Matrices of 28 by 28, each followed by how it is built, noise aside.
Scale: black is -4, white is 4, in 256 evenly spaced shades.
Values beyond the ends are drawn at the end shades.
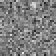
low rank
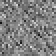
Toeplitz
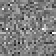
uneven rows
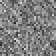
Toeplitz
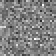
uneven rows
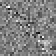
banded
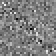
banded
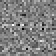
uneven rows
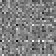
low rank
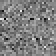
uneven rows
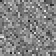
Toeplitz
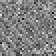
Toeplitz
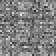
blocks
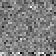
uneven rows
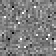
sparse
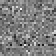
uneven rows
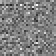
low rank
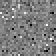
sparse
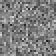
noise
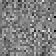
low rank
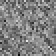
Toeplitz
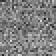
blocks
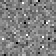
sparse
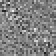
banded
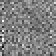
low rank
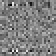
low rank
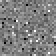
sparse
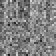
blocks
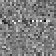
uneven rows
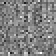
low rank
